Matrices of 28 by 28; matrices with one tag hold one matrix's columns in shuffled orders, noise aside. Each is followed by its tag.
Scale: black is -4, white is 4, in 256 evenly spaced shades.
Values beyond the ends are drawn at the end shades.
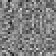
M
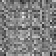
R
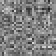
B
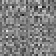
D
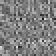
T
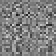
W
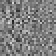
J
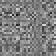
W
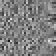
T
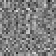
M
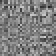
D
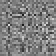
W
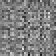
R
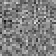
J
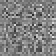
W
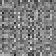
R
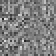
T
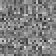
T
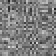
B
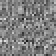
T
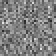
J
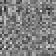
B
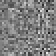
M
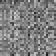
R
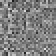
M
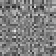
D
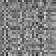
R
